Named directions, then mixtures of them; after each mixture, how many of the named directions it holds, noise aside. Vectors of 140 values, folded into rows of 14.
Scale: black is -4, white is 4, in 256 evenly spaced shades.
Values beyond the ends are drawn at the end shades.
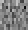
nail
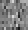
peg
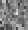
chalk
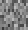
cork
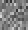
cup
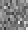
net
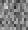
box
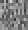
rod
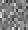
one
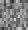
four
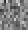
three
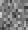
four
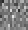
two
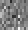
three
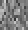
three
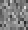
two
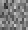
one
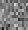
three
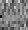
four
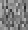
two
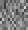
four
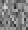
two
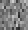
one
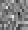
four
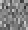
two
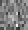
three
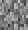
one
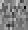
one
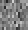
two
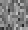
two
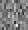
three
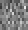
three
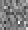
one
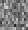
one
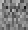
one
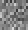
one
